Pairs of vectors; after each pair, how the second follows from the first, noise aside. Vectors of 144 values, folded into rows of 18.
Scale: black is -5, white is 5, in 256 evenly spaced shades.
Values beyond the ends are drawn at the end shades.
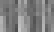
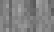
reversed, negated, shrunk.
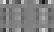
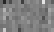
negated, partly zeroed.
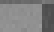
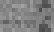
wrapped around, partly zeroed.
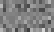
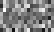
negated, scaled up.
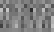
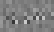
wrapped around, partly zeroed.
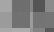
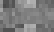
wrapped around, partly zeroed.
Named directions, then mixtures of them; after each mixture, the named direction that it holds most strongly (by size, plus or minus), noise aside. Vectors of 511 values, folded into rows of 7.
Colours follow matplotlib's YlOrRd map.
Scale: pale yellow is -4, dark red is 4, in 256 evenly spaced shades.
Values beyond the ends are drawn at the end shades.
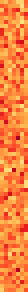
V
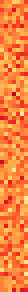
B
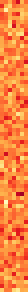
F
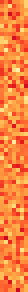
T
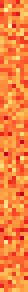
F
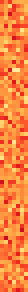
T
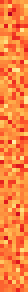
T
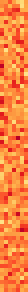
V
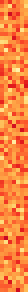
T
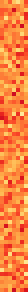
B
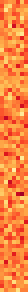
F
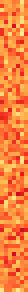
V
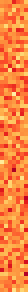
B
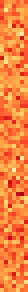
F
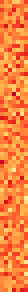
B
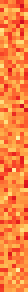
V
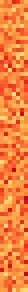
B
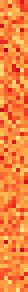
T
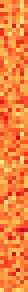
V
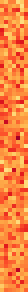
V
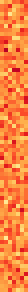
T
